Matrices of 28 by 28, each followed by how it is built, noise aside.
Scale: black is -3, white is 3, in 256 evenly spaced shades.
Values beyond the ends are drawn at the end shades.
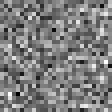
repeating rows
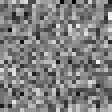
low rank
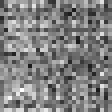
blocks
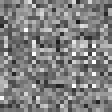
blocks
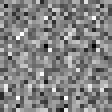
repeating columns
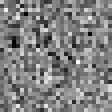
blocks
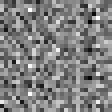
repeating rows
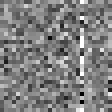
uneven columns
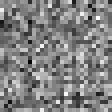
blocks
